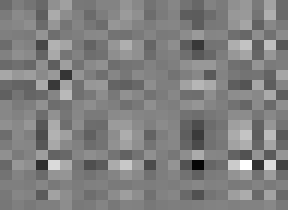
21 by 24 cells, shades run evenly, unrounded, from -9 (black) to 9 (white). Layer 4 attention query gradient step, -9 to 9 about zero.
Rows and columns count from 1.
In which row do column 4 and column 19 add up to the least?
17
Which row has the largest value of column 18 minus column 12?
9
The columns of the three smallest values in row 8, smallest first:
6, 18, 23
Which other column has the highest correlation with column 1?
7
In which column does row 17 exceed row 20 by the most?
21
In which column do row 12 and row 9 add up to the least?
5
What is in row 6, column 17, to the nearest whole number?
-3
